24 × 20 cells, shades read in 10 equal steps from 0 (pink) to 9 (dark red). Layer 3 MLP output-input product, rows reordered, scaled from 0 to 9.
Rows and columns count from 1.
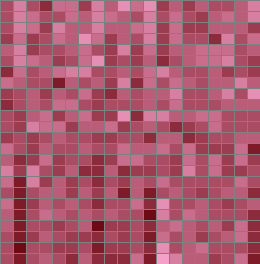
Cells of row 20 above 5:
3
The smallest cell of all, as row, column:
24, 13
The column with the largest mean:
2
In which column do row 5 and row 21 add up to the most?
8
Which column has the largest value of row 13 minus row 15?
15
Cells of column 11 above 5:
5
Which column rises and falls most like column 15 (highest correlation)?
1
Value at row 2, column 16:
6
